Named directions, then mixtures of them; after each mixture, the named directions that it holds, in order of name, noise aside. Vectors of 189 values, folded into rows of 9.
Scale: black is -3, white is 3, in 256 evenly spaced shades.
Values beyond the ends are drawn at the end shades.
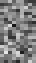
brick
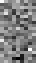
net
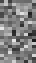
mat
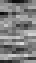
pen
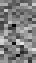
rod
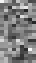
brick, net, rod.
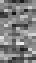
net, pen, rod.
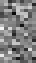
mat, net, pen.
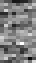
pen, rod.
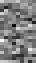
net, pen, rod.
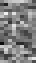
mat, pen, rod.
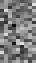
rod.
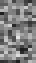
brick, pen.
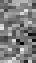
mat, pen, rod.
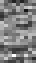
net, pen.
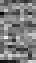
brick, pen.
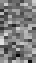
brick, rod.
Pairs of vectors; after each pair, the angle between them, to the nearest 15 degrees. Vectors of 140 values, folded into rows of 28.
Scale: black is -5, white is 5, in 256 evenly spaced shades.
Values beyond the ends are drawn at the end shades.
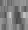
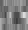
30 degrees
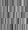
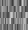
45 degrees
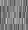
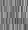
135 degrees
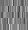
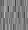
60 degrees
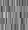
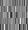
90 degrees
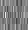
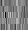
150 degrees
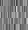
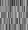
45 degrees
